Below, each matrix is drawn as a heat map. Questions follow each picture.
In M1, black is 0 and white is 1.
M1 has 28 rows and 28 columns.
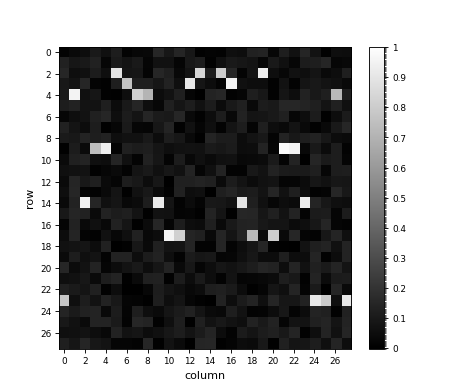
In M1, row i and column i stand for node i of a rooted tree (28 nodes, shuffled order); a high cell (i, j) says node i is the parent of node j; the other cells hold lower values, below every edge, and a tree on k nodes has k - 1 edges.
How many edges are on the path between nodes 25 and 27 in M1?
2
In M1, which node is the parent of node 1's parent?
9
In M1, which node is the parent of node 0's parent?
14
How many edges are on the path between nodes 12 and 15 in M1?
5
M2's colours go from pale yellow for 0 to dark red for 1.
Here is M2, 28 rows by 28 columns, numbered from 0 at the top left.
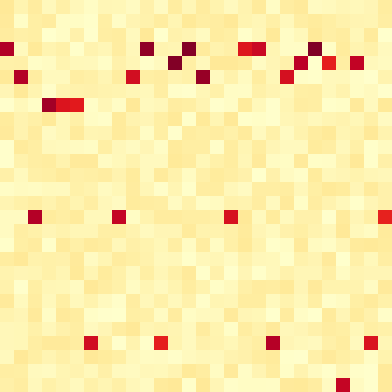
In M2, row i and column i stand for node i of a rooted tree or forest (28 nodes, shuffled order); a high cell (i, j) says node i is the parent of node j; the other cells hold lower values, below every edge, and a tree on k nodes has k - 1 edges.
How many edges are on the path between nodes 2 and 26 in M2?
4
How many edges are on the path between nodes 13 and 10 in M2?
2
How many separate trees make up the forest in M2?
2
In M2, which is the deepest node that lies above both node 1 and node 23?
7
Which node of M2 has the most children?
3
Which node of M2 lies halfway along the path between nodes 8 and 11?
27
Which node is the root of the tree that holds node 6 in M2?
15
